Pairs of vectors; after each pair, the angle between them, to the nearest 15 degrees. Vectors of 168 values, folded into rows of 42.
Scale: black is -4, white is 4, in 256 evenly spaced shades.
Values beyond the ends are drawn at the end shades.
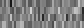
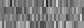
60 degrees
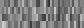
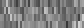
75 degrees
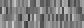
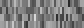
30 degrees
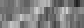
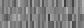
90 degrees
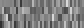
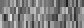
135 degrees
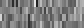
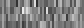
60 degrees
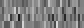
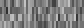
120 degrees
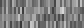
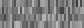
135 degrees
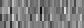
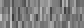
150 degrees
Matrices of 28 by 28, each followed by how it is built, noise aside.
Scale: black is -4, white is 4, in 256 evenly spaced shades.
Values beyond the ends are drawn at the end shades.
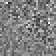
upper triangular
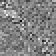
banded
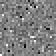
sparse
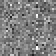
uneven columns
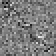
banded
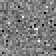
sparse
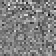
upper triangular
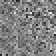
upper triangular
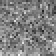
smooth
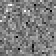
sparse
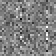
uneven columns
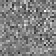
upper triangular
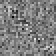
banded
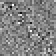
banded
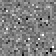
sparse
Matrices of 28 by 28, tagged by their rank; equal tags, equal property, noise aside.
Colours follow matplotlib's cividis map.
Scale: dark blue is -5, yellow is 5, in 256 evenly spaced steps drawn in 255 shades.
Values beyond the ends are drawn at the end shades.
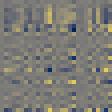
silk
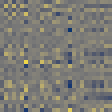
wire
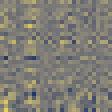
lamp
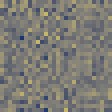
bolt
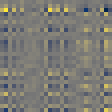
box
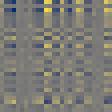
box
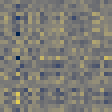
wire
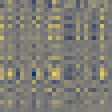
silk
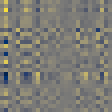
silk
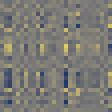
silk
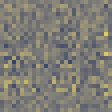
bolt
